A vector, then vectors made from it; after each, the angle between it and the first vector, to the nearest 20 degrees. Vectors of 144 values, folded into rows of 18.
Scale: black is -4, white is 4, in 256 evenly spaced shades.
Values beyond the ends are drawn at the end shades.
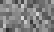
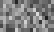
40 degrees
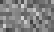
20 degrees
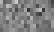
120 degrees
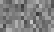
140 degrees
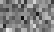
160 degrees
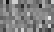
100 degrees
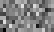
80 degrees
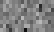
60 degrees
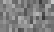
60 degrees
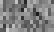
140 degrees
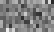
140 degrees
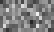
40 degrees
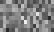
20 degrees
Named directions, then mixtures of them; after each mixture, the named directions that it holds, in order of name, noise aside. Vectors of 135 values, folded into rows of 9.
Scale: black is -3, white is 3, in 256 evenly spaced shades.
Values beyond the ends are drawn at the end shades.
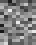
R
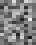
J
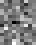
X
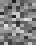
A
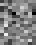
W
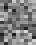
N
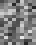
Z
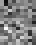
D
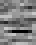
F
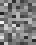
A, N.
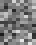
N.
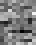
F, N, W.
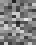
A.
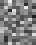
N, R, Z.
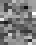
F, N, W.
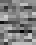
F, N.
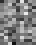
X, Z.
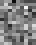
J, N.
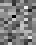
A, J, Z.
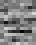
F.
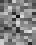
A, R, W.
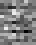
A, F, J.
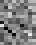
D, N.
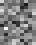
W, X.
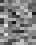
F, W.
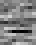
F.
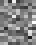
D, J, R.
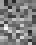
A, D.
